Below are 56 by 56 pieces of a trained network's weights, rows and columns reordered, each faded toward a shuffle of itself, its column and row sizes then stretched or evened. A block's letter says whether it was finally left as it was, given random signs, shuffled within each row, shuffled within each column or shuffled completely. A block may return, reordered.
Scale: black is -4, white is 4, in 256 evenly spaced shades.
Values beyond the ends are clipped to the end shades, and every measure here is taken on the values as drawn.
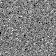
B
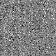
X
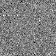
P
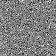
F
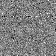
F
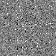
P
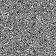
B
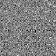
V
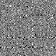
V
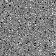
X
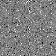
V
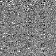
V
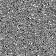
B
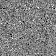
F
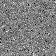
B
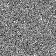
B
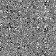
V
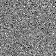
F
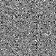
V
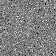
B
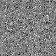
V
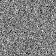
F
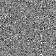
P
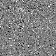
P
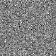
P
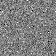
B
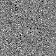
X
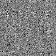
P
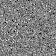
B
